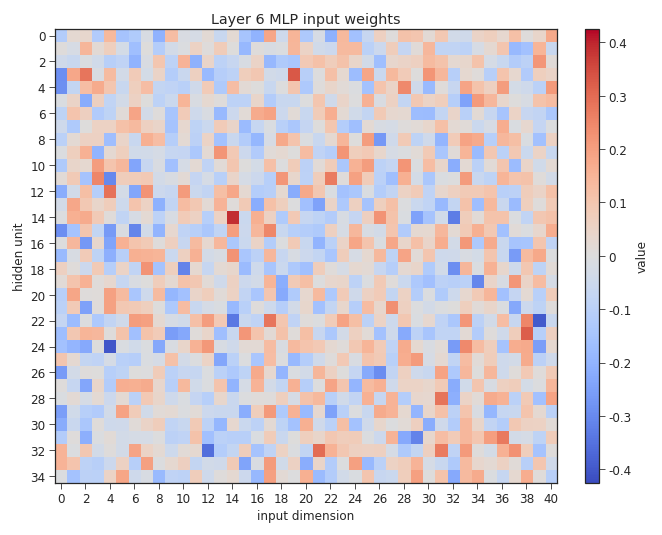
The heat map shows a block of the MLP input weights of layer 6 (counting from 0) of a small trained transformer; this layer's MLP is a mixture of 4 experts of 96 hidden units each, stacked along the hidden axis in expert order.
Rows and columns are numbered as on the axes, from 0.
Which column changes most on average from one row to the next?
2
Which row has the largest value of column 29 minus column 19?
25
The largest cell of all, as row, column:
14, 14
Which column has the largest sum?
33
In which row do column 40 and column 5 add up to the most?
27
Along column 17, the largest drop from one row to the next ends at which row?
16
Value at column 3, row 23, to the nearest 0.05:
0.15
